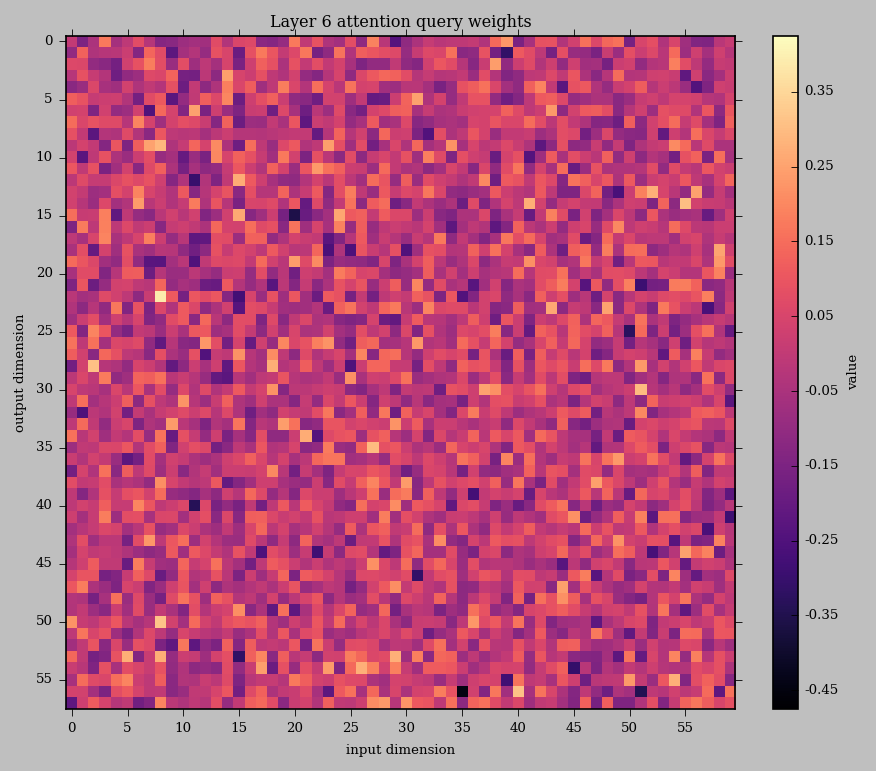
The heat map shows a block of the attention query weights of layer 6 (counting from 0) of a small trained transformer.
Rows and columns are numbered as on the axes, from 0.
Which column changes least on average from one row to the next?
42
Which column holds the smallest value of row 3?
55
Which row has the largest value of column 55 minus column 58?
44
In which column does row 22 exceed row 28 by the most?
8
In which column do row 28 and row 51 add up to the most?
2
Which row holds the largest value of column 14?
3
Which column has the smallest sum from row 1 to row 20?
12
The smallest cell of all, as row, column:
56, 35
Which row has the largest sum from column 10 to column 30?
57
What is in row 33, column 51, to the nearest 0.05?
0.05
